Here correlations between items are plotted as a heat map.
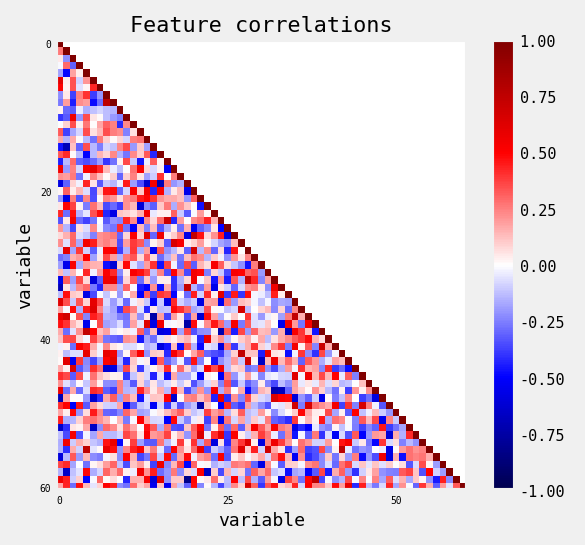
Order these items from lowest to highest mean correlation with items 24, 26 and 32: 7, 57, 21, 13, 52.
57, 7, 21, 13, 52
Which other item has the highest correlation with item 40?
22
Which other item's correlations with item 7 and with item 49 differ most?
55
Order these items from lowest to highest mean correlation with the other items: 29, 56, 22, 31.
56, 22, 29, 31
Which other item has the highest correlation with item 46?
25
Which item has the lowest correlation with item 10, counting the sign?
49
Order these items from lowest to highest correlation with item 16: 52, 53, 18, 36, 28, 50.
28, 36, 18, 50, 52, 53
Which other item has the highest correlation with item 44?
2
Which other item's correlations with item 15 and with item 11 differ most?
4
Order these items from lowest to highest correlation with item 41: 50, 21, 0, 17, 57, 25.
21, 57, 50, 0, 17, 25
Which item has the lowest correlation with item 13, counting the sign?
19
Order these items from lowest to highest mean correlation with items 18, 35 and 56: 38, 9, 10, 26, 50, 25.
9, 25, 38, 26, 10, 50
